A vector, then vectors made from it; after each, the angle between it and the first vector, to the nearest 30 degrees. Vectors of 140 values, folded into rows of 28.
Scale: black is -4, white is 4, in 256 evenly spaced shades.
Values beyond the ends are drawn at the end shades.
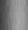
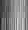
30 degrees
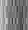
150 degrees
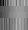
30 degrees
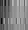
30 degrees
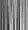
60 degrees
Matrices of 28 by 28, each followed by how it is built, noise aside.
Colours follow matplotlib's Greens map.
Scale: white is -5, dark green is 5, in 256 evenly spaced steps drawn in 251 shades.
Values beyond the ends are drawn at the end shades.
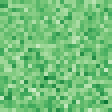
noise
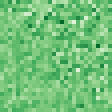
upper triangular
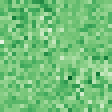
block diagonal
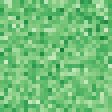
noise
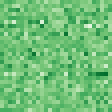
uneven rows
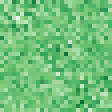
block diagonal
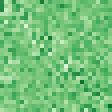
block diagonal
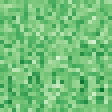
blocks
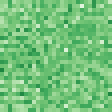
blocks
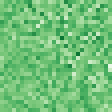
upper triangular
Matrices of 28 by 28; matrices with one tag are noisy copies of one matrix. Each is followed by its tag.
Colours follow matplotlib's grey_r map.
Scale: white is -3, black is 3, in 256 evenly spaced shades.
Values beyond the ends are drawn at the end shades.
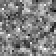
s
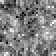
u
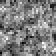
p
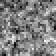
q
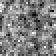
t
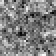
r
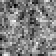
u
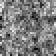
t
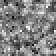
s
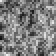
u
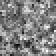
s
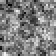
u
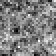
q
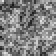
u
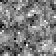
p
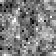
u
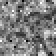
r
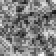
r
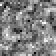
q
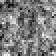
u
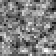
s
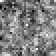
u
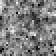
t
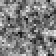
r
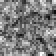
r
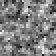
s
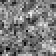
p
